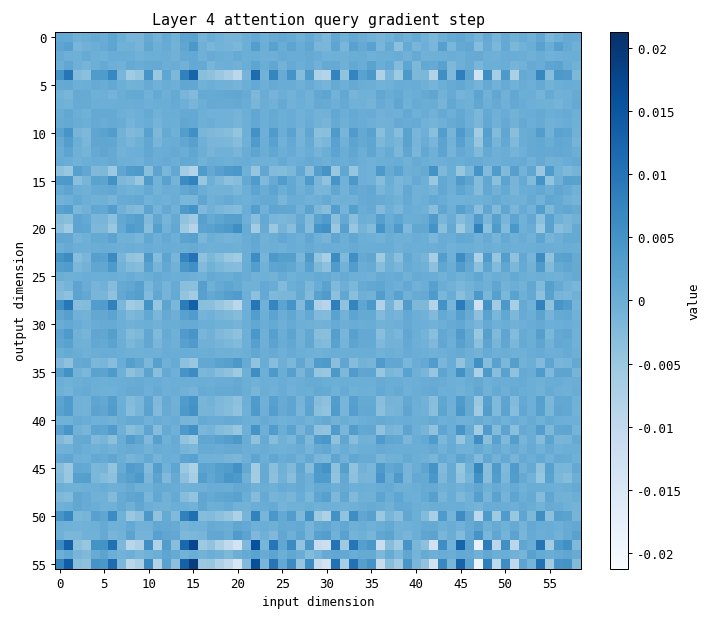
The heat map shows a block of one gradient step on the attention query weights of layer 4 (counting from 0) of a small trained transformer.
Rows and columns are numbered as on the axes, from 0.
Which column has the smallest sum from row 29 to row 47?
47
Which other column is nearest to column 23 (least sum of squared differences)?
7
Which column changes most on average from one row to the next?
15
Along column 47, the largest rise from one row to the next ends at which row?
54
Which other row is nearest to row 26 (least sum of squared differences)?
17
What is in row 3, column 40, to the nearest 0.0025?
-0.0025
